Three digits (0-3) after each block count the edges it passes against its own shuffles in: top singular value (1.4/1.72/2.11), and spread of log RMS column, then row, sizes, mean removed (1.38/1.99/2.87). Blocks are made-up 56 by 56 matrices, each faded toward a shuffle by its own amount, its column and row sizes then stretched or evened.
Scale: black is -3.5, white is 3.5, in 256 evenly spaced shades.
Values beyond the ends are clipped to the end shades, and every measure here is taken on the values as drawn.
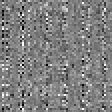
3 3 1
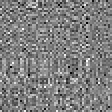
3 1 0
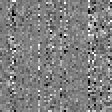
0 3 0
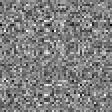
3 0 2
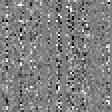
1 3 0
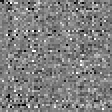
2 1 2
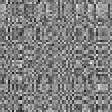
3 2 0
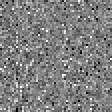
0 1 0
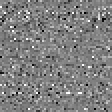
0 0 2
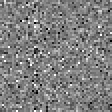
1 1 0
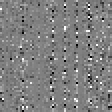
0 3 1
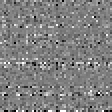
1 1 3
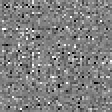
1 1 2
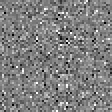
2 1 0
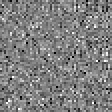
2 0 0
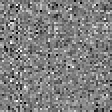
2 2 0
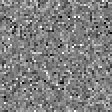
0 0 1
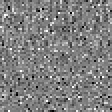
2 0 1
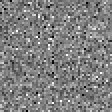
1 1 0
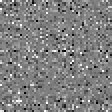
2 1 1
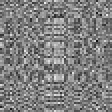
3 2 0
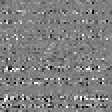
1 1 3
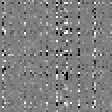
3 3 2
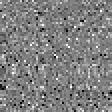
2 0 0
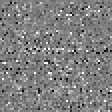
0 0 2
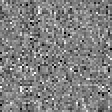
2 1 0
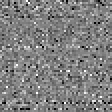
1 0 2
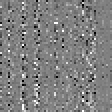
2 3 0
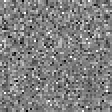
2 0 0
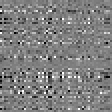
3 2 3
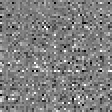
2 2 2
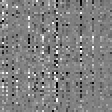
3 3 1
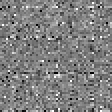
2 1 2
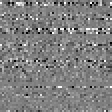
2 0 3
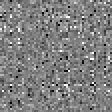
2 2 1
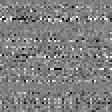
2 0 3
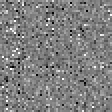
1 2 0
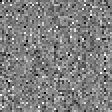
1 1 0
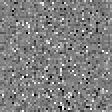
0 1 1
